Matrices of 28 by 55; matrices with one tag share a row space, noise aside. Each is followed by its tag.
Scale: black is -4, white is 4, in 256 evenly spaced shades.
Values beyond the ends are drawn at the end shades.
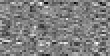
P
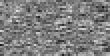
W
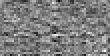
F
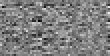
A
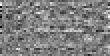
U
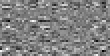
P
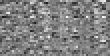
P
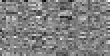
A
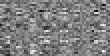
P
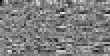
W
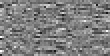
W
